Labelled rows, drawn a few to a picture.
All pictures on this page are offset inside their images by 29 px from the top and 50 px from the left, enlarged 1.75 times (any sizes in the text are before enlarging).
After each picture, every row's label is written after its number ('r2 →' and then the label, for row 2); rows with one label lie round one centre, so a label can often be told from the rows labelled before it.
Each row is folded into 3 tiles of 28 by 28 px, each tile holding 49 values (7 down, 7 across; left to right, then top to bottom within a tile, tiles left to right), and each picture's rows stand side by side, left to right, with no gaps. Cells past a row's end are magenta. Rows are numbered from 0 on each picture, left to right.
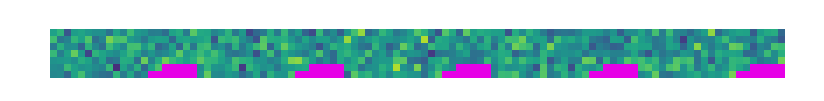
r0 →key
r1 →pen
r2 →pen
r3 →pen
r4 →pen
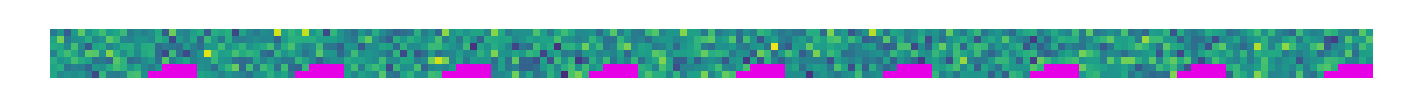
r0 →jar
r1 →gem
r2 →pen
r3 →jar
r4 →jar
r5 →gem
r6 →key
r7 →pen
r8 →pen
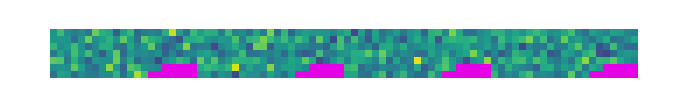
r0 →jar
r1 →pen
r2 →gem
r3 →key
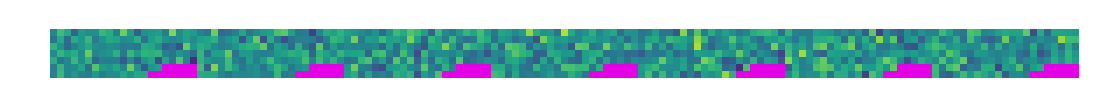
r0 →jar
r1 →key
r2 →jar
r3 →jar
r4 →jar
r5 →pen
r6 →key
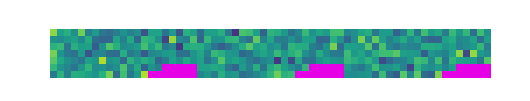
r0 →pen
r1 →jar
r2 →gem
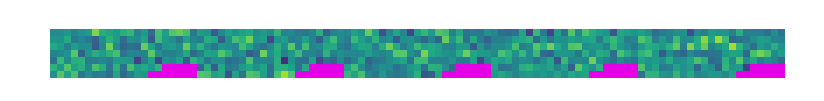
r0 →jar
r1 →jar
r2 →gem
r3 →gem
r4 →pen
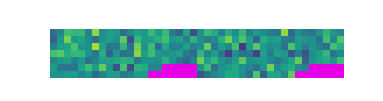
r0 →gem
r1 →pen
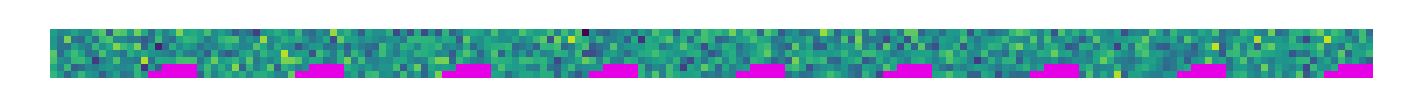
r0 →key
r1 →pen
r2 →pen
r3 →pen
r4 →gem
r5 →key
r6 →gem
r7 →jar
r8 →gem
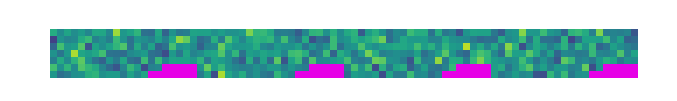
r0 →key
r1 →jar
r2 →key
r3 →gem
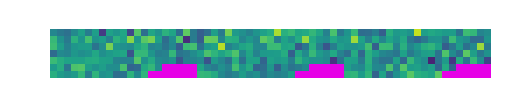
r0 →pen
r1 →gem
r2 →jar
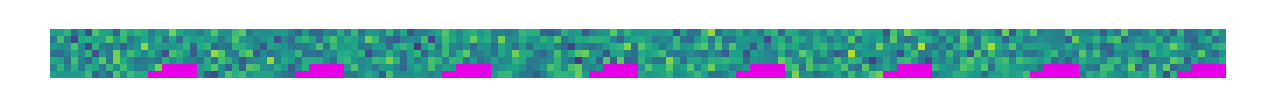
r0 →jar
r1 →key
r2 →pen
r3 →jar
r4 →pen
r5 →jar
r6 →pen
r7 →pen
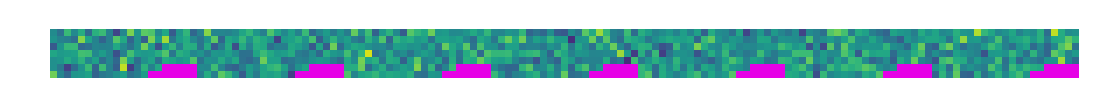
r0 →gem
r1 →jar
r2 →key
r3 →gem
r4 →pen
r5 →jar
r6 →jar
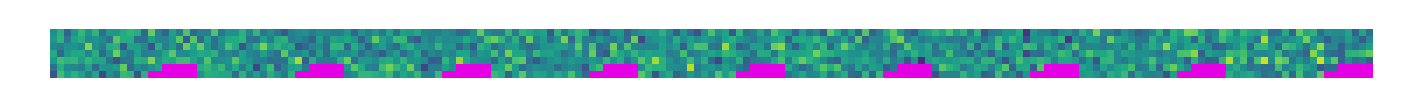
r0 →pen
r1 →pen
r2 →pen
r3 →key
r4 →pen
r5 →gem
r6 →pen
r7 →gem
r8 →pen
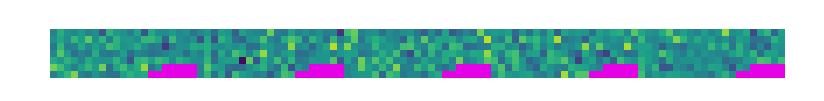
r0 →pen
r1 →jar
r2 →pen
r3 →jar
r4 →key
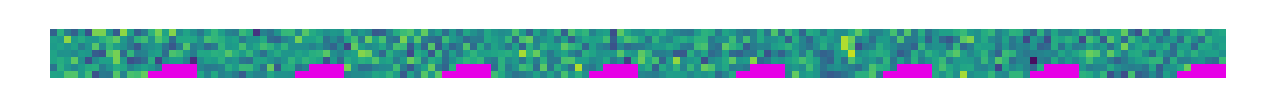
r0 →jar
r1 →gem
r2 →key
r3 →gem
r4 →pen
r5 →jar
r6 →key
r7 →gem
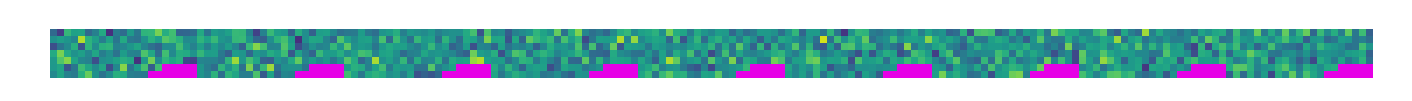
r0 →gem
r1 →pen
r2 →key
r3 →key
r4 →key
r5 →key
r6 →jar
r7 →key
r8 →jar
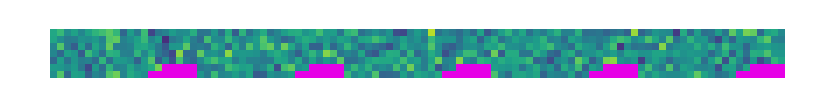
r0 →jar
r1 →gem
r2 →pen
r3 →key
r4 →gem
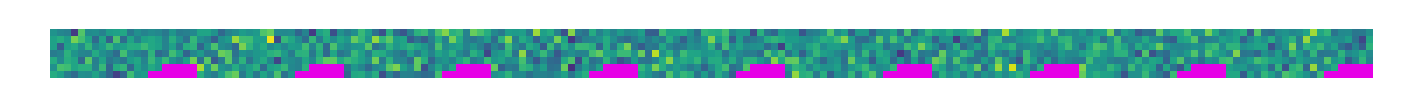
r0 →pen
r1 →key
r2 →gem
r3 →gem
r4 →key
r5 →jar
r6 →jar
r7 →gem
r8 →pen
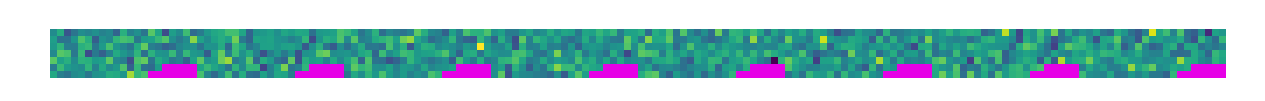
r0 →pen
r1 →key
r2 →jar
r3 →jar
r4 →gem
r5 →pen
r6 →jar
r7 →pen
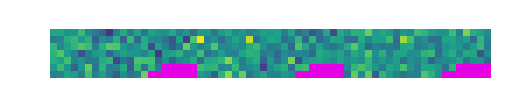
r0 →pen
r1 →key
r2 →jar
